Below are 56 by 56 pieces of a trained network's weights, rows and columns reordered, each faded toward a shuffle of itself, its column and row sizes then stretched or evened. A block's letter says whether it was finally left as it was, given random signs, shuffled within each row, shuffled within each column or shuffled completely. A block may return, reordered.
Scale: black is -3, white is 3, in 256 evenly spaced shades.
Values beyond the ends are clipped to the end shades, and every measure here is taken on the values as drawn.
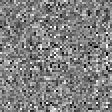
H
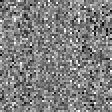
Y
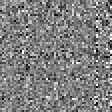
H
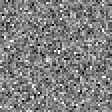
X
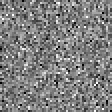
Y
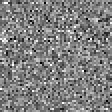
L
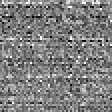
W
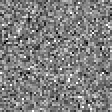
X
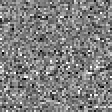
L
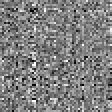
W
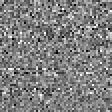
L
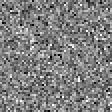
X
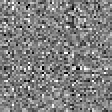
W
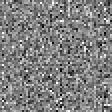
Y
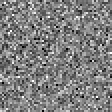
X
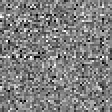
H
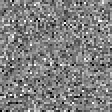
L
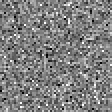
X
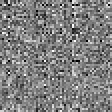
W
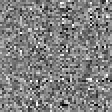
H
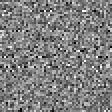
L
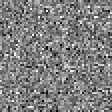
L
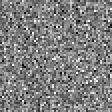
X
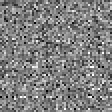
H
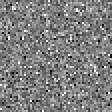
X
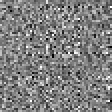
W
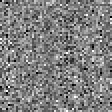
Y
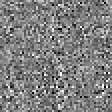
W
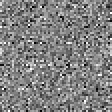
H
